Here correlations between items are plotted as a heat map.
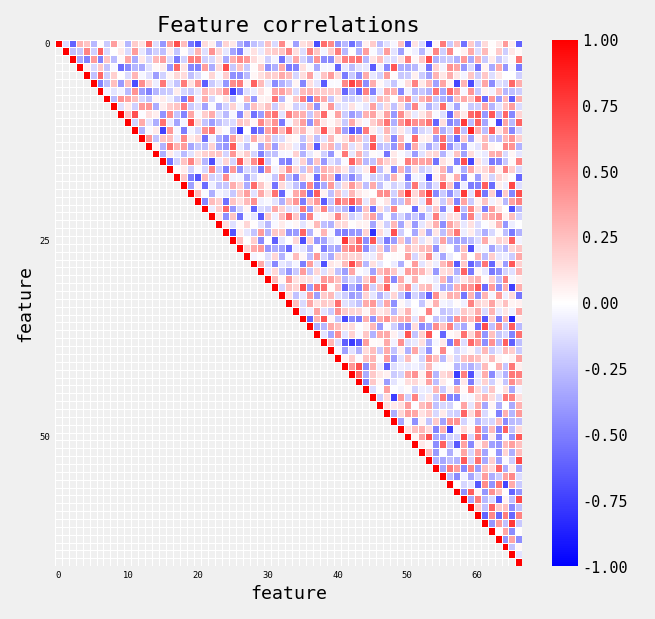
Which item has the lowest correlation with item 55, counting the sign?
37
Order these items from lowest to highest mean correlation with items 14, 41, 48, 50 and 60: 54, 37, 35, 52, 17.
17, 54, 35, 52, 37
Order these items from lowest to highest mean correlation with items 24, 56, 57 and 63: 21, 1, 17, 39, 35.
39, 35, 1, 17, 21
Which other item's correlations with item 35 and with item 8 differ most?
65
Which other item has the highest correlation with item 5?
42
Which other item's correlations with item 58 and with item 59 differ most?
15
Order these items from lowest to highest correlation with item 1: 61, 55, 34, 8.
55, 8, 34, 61
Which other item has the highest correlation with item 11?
59
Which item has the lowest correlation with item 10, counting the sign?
63
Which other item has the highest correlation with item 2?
53
